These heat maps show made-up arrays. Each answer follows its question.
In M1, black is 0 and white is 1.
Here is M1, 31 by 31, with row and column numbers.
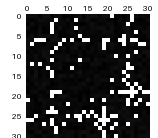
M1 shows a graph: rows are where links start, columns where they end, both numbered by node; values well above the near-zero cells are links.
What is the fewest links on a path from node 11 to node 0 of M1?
3
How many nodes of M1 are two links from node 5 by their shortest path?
8
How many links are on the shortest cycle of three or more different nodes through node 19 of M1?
3
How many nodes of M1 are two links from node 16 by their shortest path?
8
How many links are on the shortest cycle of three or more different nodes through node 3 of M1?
5
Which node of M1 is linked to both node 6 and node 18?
node 26
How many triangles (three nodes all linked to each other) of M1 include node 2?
0
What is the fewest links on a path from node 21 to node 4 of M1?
3
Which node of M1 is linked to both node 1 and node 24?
node 7
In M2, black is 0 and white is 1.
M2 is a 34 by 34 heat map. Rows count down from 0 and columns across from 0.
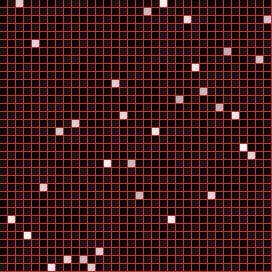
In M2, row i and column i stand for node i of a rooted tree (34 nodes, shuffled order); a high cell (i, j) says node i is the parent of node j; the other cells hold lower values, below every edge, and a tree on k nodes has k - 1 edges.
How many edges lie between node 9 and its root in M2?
8
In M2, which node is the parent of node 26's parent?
8
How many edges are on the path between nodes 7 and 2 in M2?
4
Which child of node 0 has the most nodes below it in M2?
20
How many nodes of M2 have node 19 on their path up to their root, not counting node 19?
3
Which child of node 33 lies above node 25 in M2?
11
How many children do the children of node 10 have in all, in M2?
2
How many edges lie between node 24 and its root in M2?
6
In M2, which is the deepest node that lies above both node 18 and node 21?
27
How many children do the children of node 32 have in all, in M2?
2
